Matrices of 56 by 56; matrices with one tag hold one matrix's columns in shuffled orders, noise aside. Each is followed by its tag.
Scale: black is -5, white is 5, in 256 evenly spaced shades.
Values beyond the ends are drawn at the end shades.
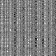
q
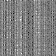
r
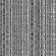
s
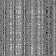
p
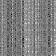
q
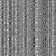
q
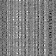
r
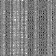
r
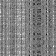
s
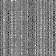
r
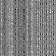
s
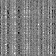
p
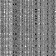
s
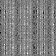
p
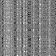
q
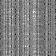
s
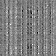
p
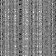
s
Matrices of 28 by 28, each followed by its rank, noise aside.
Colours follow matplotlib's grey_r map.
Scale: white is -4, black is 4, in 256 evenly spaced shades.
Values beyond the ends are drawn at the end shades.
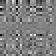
two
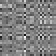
two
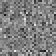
six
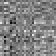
three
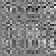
three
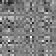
three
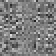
four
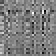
three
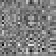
four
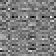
three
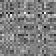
three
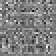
six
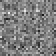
eight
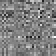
four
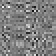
four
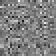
four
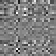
three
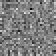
eight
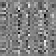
three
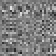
four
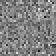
eight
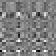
two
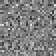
eight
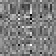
three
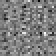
four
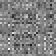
three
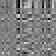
two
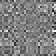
four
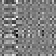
two
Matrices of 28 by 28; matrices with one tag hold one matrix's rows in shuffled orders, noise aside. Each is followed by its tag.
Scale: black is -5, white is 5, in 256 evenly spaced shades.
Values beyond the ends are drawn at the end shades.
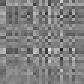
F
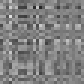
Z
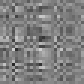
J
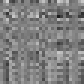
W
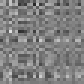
Z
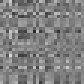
Z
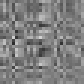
J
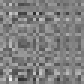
Z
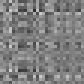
Z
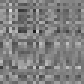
Z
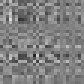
Z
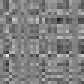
W
